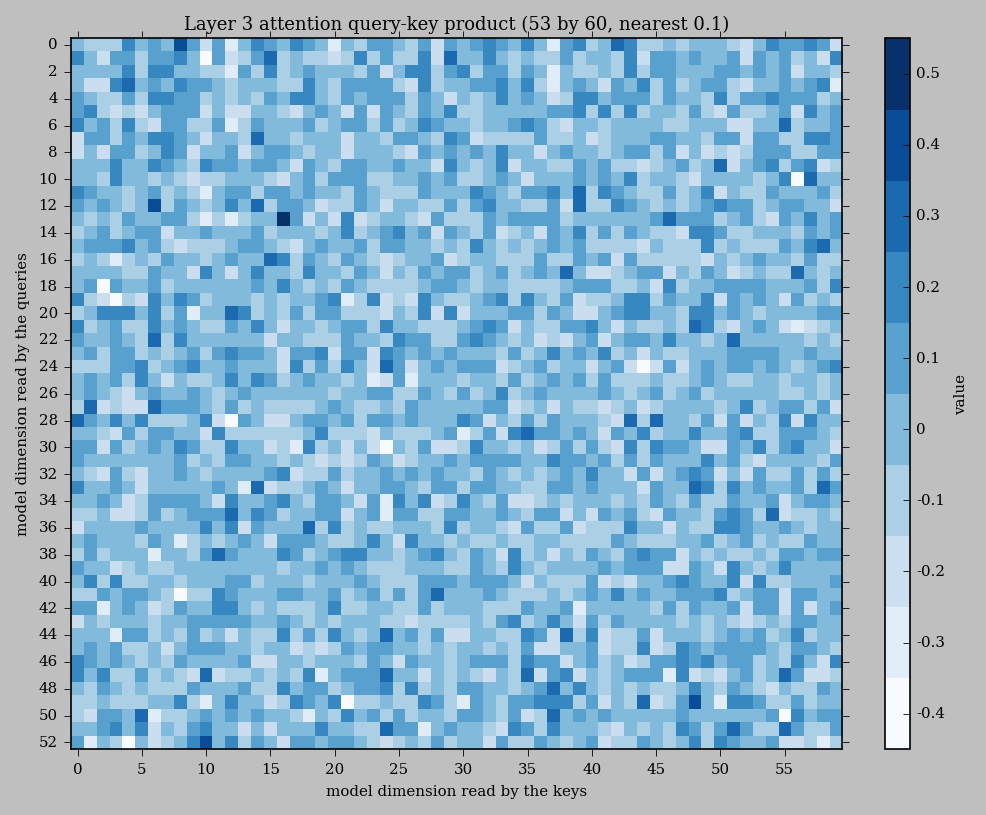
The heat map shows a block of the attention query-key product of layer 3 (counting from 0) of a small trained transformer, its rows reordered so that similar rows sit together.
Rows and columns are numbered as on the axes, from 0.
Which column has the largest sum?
48
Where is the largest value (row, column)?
13, 16
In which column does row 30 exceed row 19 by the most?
3
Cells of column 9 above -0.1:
37
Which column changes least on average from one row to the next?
32
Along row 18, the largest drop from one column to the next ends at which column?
2
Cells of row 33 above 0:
22
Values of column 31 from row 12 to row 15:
0.1 -0.1 -0.1 0.2
